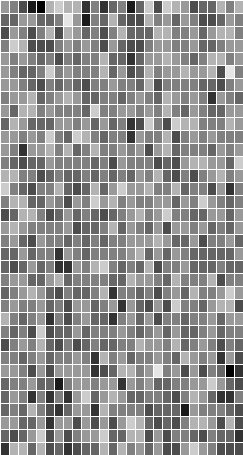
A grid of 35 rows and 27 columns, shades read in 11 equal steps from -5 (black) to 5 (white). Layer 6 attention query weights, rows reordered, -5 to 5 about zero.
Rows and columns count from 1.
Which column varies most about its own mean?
26
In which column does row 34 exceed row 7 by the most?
5
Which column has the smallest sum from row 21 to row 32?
6
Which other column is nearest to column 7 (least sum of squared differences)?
1
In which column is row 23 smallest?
13
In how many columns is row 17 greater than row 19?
12
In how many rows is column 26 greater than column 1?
13
